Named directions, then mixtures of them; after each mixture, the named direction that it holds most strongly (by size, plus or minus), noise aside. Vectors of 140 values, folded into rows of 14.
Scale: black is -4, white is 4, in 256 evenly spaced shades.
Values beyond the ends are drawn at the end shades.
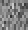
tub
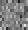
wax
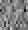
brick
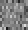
wax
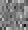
wax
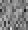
brick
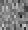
wax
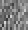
tub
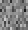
brick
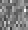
brick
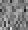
brick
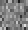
wax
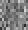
wax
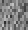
tub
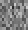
tub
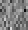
brick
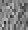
tub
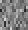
brick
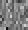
wax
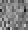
brick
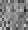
brick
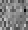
brick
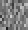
tub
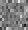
wax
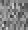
tub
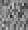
tub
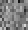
wax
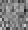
wax
